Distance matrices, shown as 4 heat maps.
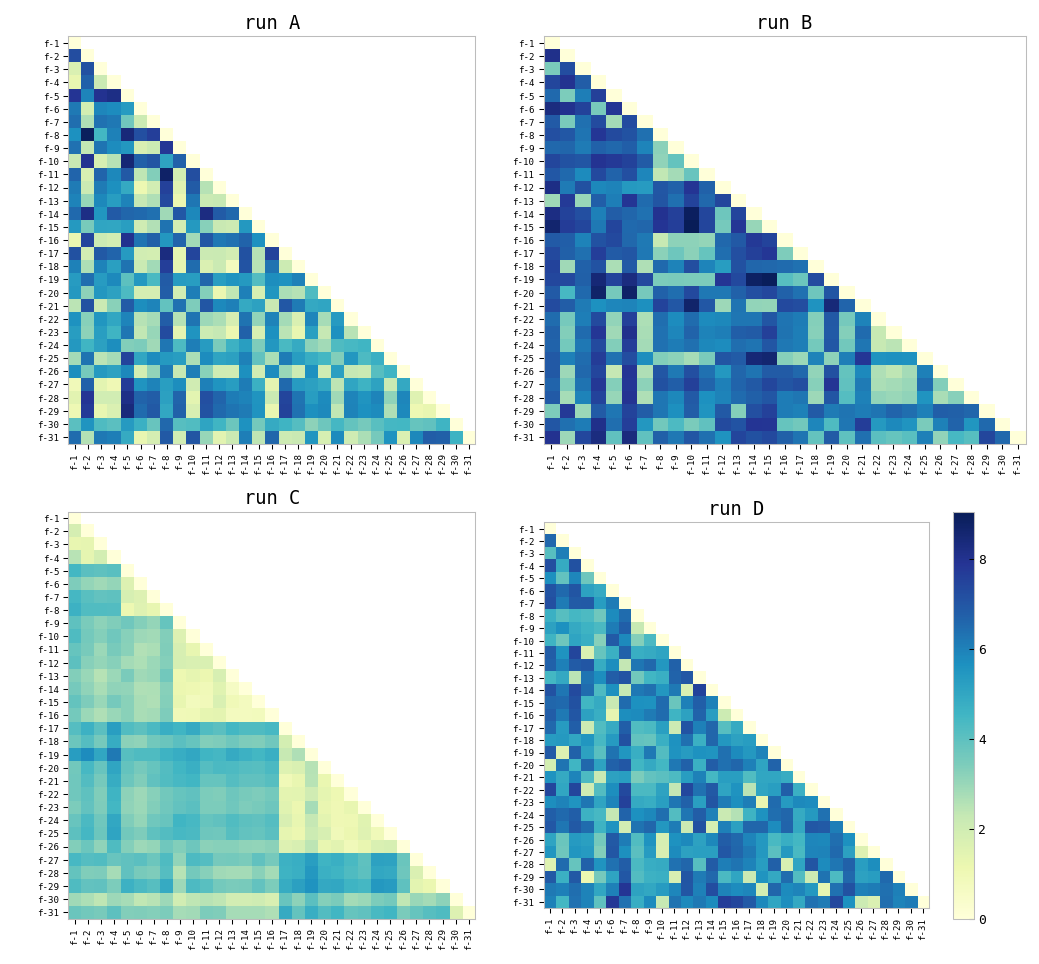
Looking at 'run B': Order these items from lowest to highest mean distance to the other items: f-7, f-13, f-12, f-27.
f-7, f-27, f-12, f-13
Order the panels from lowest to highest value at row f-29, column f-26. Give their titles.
run C, run D, run A, run B
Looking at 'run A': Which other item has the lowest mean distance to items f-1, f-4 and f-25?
f-27
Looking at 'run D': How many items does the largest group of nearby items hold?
5
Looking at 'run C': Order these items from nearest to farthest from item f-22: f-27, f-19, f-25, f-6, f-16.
f-25, f-19, f-6, f-16, f-27
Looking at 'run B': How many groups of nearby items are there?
5
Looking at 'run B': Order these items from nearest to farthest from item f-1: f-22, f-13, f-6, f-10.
f-13, f-22, f-10, f-6
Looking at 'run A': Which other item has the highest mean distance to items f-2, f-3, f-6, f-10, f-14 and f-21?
f-5
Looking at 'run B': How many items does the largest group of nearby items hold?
12
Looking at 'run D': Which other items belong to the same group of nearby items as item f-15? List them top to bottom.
f-6, f-16, f-24
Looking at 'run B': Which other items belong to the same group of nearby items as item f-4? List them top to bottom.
f-6
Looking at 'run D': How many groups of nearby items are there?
10
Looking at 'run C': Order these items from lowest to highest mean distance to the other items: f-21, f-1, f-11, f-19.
f-11, f-21, f-1, f-19
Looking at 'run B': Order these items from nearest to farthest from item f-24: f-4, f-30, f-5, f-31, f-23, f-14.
f-23, f-5, f-31, f-30, f-14, f-4
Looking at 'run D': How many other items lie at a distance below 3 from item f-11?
4
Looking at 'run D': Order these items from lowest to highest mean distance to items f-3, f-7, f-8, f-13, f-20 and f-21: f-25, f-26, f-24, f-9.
f-9, f-26, f-25, f-24
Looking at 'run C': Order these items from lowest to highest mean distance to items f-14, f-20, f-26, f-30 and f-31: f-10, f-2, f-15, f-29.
f-15, f-10, f-2, f-29
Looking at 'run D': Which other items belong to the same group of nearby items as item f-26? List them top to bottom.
f-10, f-27, f-31
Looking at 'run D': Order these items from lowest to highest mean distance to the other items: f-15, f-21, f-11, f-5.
f-5, f-21, f-11, f-15
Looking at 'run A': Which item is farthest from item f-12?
f-8
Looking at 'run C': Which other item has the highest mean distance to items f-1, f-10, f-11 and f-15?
f-19
